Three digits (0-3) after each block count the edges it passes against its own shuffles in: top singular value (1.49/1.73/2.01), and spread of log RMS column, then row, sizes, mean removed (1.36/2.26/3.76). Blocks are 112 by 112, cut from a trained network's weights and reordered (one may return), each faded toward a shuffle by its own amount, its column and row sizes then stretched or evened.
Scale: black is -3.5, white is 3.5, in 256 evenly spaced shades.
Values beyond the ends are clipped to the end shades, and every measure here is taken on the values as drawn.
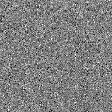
2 1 0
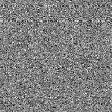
3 0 1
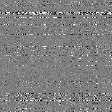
2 1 3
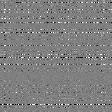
3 1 3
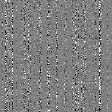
2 3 0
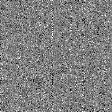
0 2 0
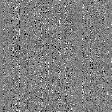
0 3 0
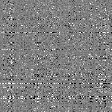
3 2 2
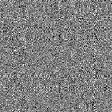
3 1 1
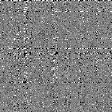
3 2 2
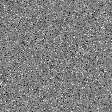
0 0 0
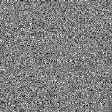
2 0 2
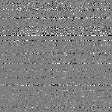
2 1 3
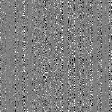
2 3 0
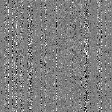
0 3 0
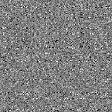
1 1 2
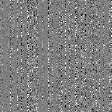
0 3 1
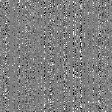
0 3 1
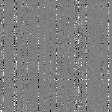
3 3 1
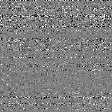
1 1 3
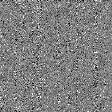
1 2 0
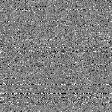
3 0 2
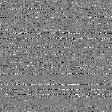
0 0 3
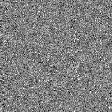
1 1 0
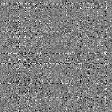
3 2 2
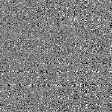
2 2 2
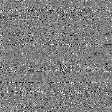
2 1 2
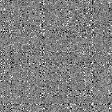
1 2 2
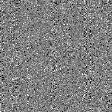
2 2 0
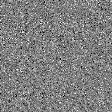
0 1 1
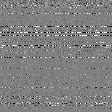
3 0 3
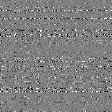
1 1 3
